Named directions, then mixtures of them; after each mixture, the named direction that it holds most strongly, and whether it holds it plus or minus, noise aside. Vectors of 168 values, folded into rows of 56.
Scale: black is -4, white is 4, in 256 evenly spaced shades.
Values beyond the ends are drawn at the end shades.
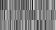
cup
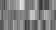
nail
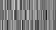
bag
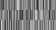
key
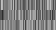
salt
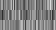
salt, plus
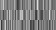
key, minus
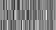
bag, minus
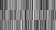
cup, plus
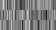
bag, plus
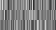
cup, minus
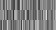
bag, minus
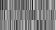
cup, plus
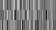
bag, plus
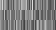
cup, minus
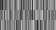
cup, plus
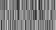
key, minus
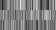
nail, plus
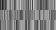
cup, plus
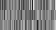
cup, plus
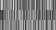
salt, plus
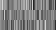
cup, minus
